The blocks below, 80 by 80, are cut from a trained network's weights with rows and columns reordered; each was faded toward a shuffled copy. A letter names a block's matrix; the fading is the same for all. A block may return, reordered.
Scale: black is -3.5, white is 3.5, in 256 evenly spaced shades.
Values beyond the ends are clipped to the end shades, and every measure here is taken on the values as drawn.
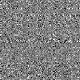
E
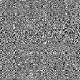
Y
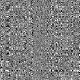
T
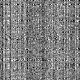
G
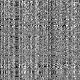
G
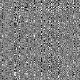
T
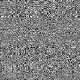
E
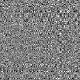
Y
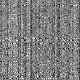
G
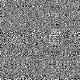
Y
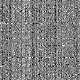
G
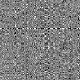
T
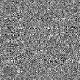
E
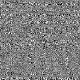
E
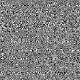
E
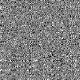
E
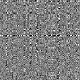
T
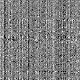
G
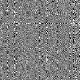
T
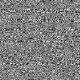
E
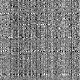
G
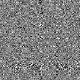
E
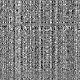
G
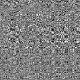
Y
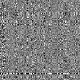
T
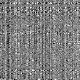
G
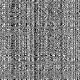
G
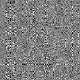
T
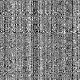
G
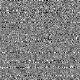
E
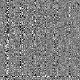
T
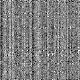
G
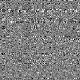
Y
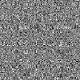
E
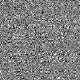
E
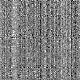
G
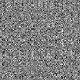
E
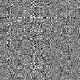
T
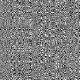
T
